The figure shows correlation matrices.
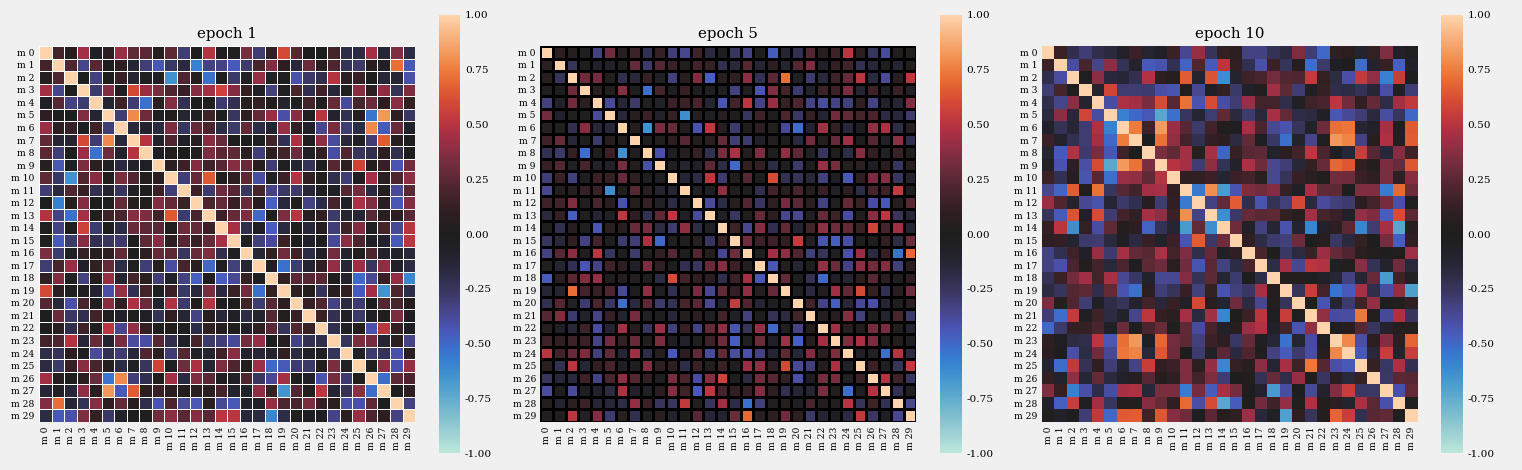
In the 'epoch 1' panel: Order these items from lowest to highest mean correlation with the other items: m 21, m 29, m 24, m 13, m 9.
m 24, m 21, m 29, m 9, m 13
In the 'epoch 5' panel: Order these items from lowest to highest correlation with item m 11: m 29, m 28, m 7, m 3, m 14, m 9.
m 9, m 29, m 3, m 7, m 14, m 28
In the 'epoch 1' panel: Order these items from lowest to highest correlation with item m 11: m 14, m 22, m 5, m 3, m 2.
m 5, m 22, m 3, m 2, m 14
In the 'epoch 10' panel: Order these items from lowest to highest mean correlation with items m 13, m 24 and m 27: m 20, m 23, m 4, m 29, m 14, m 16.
m 20, m 14, m 16, m 4, m 29, m 23
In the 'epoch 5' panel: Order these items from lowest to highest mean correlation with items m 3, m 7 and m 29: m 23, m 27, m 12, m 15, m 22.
m 15, m 27, m 22, m 12, m 23
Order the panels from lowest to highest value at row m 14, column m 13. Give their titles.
epoch 10, epoch 5, epoch 1
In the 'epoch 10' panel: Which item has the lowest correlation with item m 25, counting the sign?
m 14
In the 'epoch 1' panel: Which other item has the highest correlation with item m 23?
m 2
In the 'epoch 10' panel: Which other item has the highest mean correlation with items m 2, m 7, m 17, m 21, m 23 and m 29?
m 9
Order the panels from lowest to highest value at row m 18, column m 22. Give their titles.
epoch 5, epoch 10, epoch 1
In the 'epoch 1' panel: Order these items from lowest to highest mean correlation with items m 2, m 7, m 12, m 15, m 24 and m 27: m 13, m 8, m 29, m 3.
m 13, m 29, m 8, m 3
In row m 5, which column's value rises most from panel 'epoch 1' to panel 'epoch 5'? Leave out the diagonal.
m 26
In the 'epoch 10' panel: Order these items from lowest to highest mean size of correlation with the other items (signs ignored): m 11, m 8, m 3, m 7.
m 3, m 8, m 7, m 11
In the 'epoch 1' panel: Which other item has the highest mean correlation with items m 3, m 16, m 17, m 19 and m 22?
m 0
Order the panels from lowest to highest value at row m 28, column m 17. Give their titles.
epoch 5, epoch 1, epoch 10
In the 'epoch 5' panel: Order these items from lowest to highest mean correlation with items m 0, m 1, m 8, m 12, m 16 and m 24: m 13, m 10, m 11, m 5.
m 13, m 10, m 11, m 5
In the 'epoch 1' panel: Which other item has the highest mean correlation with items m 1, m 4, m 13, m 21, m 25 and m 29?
m 10
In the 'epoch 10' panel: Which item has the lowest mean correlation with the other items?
m 5
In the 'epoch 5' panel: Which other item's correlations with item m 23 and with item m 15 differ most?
m 20
